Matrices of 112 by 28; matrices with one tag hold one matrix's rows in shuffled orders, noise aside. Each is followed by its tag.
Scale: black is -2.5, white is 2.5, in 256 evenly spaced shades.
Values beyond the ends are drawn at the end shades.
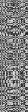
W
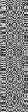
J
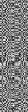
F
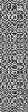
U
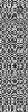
U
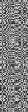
F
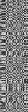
J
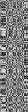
J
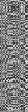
W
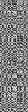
U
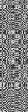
F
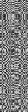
F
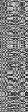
W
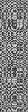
U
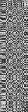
J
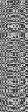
W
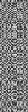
U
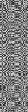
F
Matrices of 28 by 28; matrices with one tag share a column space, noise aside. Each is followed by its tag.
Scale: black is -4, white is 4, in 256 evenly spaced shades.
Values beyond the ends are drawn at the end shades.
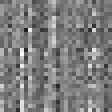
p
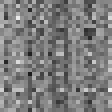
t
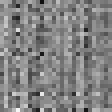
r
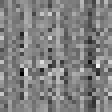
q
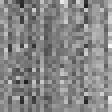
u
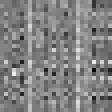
q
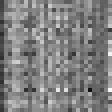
t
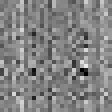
q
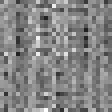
r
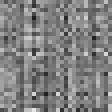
r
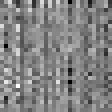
u
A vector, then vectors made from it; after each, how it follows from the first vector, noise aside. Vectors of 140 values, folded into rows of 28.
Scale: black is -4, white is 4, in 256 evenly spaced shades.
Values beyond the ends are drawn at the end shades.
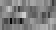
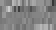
partly zeroed.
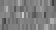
partly zeroed.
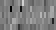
wrapped around, partly zeroed.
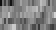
wrapped around.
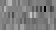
reversed, partly zeroed.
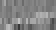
wrapped around, partly zeroed.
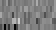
wrapped around, partly zeroed.
